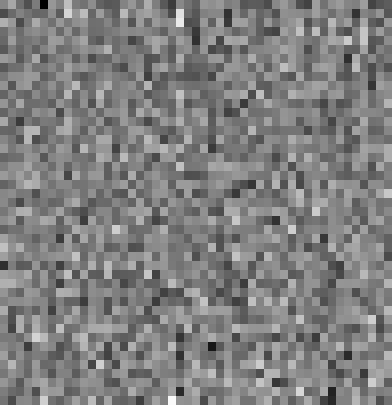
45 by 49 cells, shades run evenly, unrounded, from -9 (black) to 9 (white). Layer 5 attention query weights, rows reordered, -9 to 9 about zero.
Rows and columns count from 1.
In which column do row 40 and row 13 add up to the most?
20
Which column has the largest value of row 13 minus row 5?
25
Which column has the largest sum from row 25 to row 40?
1
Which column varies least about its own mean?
7
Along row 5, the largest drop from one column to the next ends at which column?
47
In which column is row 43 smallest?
35
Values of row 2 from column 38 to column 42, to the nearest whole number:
1 0 2 0 -1
